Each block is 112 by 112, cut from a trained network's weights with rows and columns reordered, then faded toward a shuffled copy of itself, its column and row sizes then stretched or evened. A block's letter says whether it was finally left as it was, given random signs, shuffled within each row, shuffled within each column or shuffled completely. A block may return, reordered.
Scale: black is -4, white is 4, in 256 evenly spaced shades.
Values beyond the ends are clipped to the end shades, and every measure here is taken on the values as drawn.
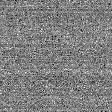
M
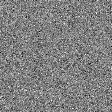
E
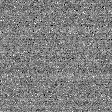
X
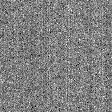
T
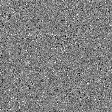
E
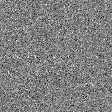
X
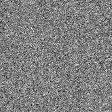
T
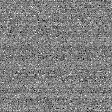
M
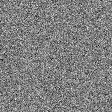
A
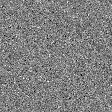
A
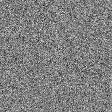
X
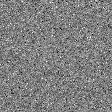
A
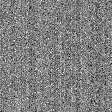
T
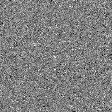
E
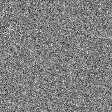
T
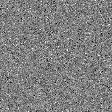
E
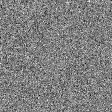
X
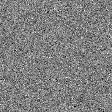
X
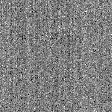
M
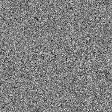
E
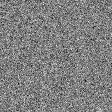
A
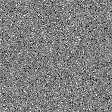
A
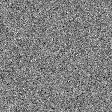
A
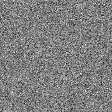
E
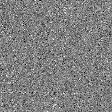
E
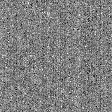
T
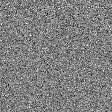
X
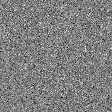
T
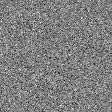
A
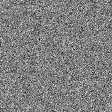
T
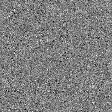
E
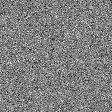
A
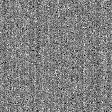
M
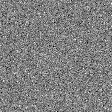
X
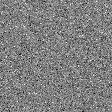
A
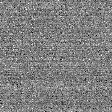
M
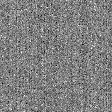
T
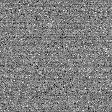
X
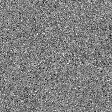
X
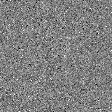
E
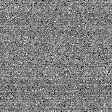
M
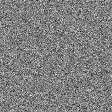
X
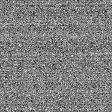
M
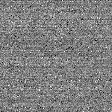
M
